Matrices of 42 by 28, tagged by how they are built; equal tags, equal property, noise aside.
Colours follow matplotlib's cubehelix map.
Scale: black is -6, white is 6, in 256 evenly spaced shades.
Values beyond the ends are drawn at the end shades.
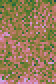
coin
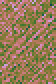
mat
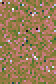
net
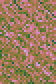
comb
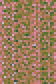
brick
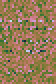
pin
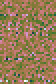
pin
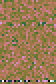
pin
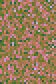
brick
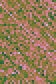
comb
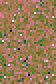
net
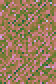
mat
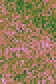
coin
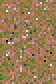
net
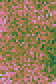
coin
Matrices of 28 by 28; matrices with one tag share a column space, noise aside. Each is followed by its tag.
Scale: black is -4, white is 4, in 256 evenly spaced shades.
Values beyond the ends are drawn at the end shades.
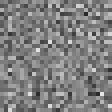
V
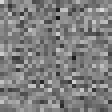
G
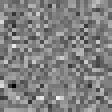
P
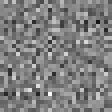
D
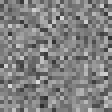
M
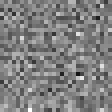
M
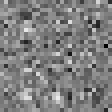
D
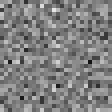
P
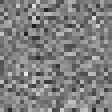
M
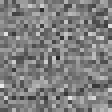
P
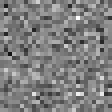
V
